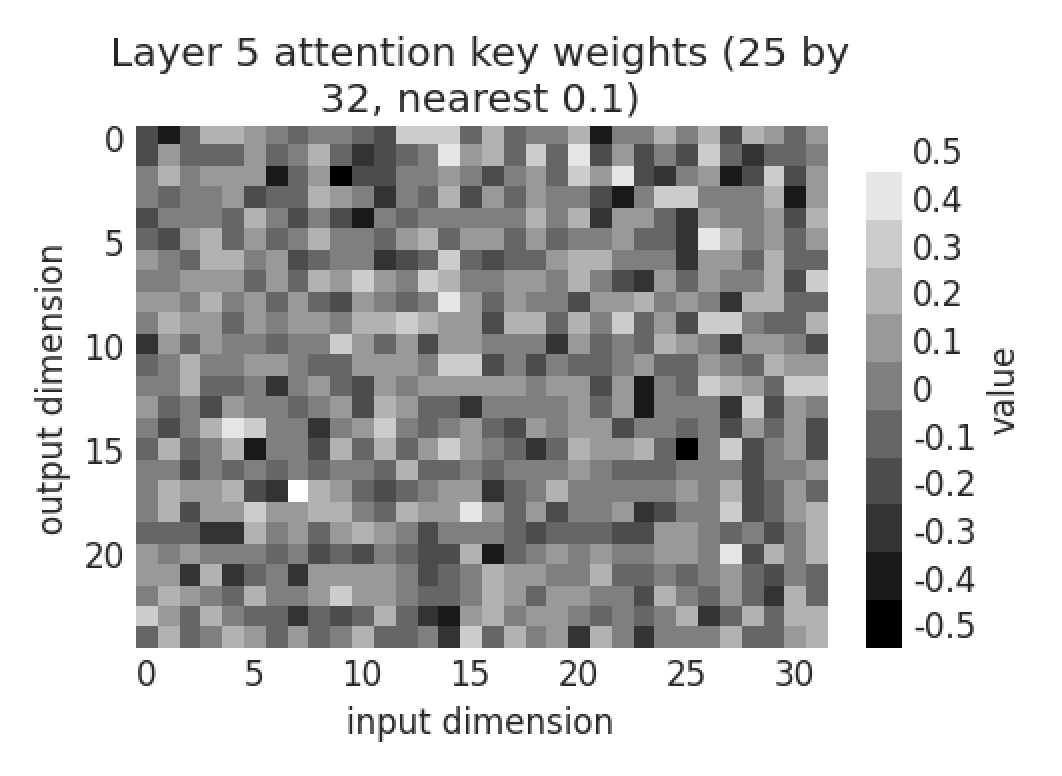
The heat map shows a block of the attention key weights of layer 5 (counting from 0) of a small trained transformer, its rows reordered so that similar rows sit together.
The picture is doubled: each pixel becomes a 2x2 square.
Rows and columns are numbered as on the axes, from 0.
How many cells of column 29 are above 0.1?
7
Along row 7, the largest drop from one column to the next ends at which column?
30
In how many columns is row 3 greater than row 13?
13
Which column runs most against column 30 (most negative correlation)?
29
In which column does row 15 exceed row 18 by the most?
23
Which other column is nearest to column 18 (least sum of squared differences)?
8
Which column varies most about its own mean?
27
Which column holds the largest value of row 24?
15
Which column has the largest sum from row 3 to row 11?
14
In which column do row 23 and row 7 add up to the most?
31
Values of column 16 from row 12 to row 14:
0.1 0 -0.1
